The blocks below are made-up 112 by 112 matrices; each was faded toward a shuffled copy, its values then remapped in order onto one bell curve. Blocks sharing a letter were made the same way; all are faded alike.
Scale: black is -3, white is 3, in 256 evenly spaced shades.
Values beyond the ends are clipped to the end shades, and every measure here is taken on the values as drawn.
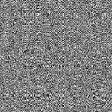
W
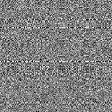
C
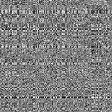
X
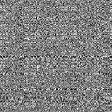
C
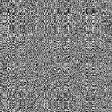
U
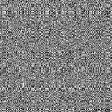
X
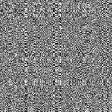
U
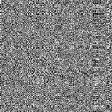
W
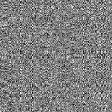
W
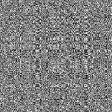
W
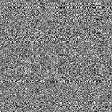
C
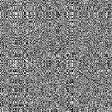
U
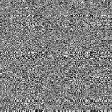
C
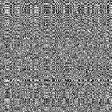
X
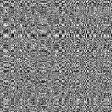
X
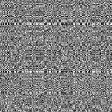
X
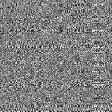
C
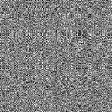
W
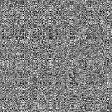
W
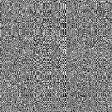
U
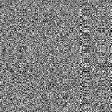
W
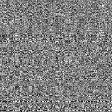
C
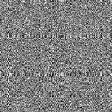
W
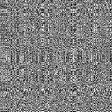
U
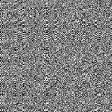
W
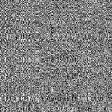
W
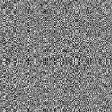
U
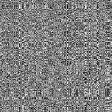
U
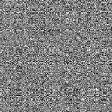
C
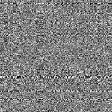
C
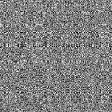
C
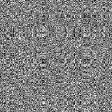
W
